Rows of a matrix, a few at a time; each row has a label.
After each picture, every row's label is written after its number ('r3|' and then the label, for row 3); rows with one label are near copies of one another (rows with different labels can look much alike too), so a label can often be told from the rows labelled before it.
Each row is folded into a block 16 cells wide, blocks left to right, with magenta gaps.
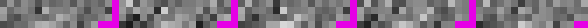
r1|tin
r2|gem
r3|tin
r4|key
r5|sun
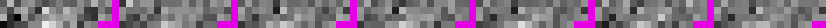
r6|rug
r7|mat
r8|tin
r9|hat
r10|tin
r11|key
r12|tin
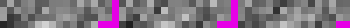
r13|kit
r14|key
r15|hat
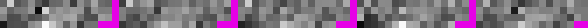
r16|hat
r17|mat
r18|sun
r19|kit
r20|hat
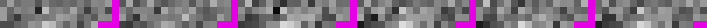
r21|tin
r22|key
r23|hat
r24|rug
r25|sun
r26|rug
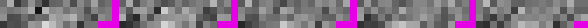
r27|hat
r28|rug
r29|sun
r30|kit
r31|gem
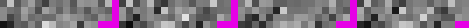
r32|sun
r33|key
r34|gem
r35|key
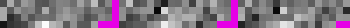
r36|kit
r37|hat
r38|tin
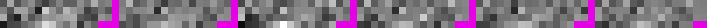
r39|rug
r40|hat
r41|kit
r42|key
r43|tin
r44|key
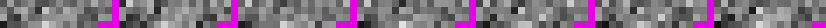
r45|rug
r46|mat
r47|sun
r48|sun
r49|key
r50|key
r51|rug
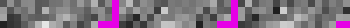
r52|kit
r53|gem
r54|tin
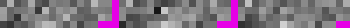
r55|key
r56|hat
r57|sun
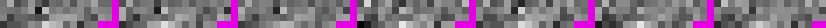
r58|hat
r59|tin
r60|tin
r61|sun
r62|hat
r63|kit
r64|mat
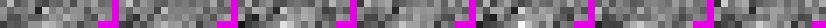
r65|hat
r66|gem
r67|rug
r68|mat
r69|rug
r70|kit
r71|mat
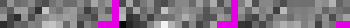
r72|rug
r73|kit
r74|gem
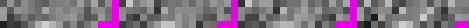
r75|kit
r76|mat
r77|mat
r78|key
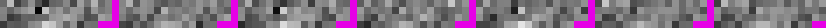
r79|hat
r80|gem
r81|hat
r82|key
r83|tin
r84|mat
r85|mat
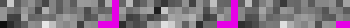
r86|sun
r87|hat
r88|sun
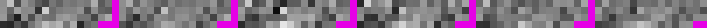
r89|gem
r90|gem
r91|hat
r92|mat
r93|sun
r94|tin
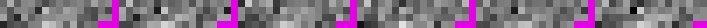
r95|rug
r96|tin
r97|mat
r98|sun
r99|tin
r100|hat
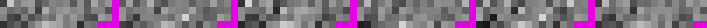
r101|mat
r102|key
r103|mat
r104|sun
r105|key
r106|mat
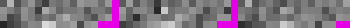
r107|sun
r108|tin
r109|sun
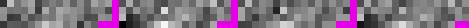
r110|mat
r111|kit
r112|tin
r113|kit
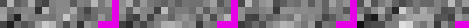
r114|key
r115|gem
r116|mat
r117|rug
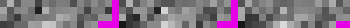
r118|tin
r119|rug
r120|kit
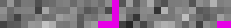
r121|tin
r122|key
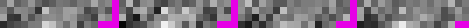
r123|rug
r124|rug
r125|gem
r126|kit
